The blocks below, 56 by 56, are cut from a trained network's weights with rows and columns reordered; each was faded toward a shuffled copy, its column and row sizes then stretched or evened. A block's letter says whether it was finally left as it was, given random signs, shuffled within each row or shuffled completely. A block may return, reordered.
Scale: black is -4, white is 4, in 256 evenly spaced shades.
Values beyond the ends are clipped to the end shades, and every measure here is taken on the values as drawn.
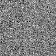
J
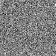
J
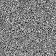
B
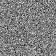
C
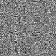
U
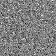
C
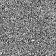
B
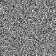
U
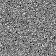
C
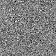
B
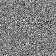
J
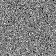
C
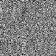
U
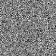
J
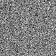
C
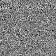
B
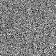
B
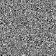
J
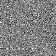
J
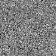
J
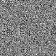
U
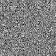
U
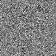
J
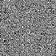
U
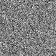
C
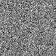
B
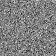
C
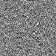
U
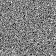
C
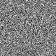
B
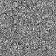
U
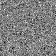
C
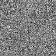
J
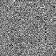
U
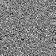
U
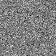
B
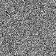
J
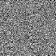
U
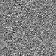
U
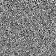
B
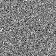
B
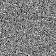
B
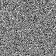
C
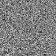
J
